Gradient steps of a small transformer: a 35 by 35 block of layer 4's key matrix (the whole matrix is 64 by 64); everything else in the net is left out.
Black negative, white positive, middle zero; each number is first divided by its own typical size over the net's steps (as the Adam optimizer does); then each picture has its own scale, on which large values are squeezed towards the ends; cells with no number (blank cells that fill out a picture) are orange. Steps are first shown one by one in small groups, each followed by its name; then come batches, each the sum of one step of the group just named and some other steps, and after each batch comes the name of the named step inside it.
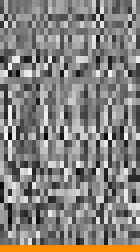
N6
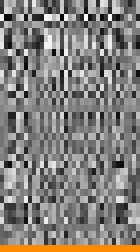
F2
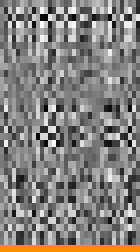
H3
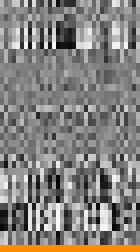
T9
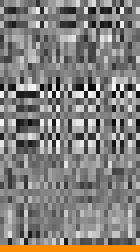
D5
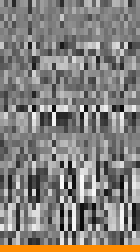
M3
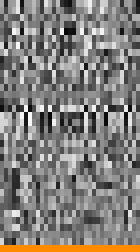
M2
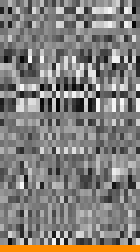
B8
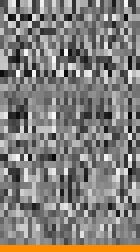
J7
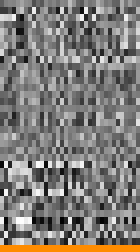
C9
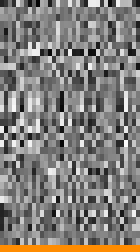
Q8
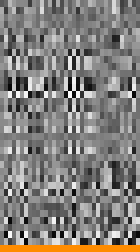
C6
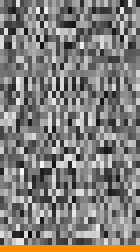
D5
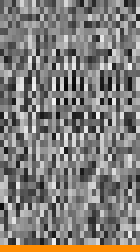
B8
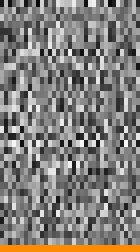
Q8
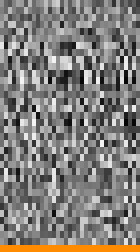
J7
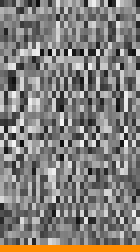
Q8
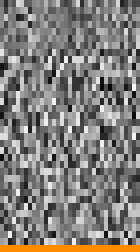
C6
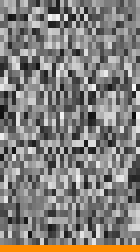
F2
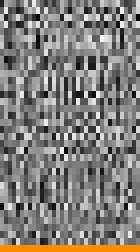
F2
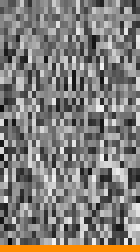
B8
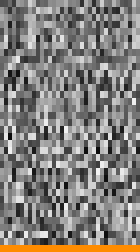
N6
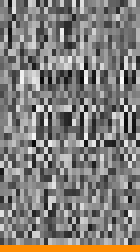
M2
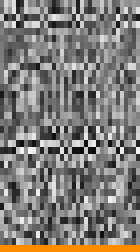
C9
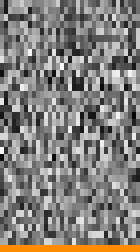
J7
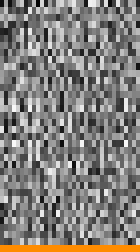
Q8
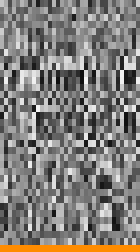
T9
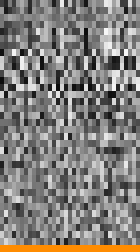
D5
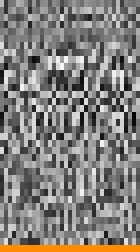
M3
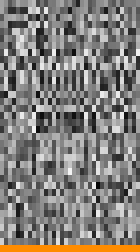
M2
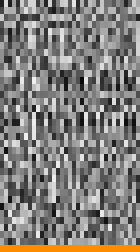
C9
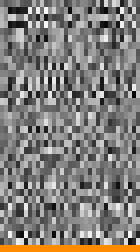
C6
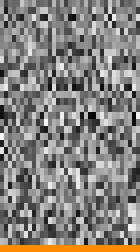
H3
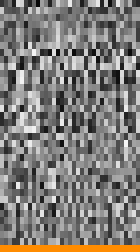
Q8
